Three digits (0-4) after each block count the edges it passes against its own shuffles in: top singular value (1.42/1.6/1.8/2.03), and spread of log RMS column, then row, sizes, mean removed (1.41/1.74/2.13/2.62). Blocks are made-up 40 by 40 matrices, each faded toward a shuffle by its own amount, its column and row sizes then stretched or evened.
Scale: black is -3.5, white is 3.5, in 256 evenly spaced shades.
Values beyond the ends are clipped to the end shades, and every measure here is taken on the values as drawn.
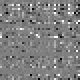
2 2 4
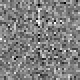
0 1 1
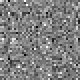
2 0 0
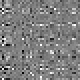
4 3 3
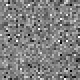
1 2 1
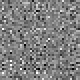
3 2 1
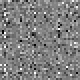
2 2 0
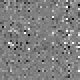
0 2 1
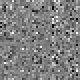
1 3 1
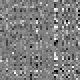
4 4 1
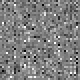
2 3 0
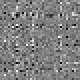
3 3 3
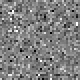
1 1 1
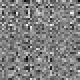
4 3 3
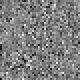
0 0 0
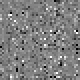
0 3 0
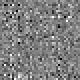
2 2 2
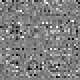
2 1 3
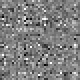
1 2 3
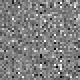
0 2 1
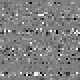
0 0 4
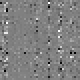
0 3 1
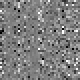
1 4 0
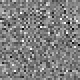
3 0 1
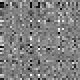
4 3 2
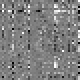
4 4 2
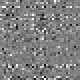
2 1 4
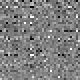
3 1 3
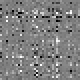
2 4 3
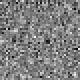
1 0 1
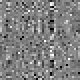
4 2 0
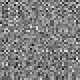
3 1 1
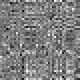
4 1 1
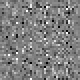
3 3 0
